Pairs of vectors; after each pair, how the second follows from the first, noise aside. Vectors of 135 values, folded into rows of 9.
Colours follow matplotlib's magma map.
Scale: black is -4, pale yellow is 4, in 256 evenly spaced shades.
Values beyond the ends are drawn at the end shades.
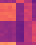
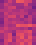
wrapped around, shrunk.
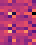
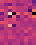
partly zeroed.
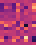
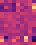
partly zeroed.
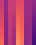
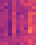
wrapped around, shrunk.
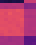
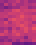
reversed, shrunk.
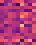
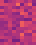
wrapped around, shrunk.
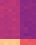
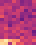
partly zeroed.
